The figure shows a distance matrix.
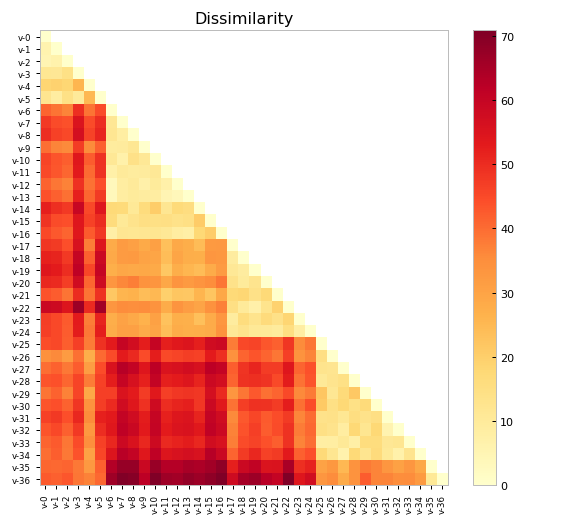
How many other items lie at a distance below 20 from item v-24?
7
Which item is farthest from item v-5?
v-22
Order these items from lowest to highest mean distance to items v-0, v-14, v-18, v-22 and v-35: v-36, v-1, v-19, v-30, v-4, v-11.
v-19, v-11, v-4, v-1, v-30, v-36
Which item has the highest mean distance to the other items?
v-36
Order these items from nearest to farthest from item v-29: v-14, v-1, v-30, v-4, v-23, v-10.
v-30, v-4, v-23, v-1, v-14, v-10
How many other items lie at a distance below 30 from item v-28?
9
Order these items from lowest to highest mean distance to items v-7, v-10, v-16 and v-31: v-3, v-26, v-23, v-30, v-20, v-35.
v-23, v-20, v-26, v-30, v-3, v-35
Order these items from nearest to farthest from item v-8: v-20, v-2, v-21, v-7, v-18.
v-7, v-21, v-18, v-20, v-2
